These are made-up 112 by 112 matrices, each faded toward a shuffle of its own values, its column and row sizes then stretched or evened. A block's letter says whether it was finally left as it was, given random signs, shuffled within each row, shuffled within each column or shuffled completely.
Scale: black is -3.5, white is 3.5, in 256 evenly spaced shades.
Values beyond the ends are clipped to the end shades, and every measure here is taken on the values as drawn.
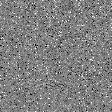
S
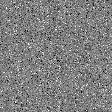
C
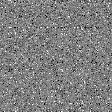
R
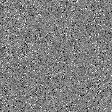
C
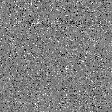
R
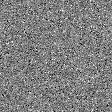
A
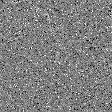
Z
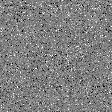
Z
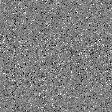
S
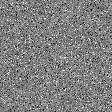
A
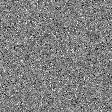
A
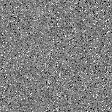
C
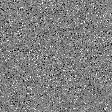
Z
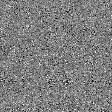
S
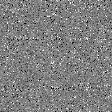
S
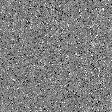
C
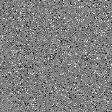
R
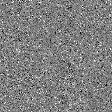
C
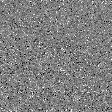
Z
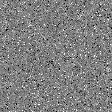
C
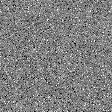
Z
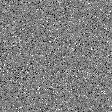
Z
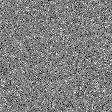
A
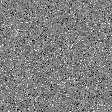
A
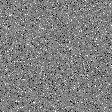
A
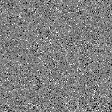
R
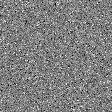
A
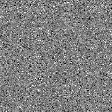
R
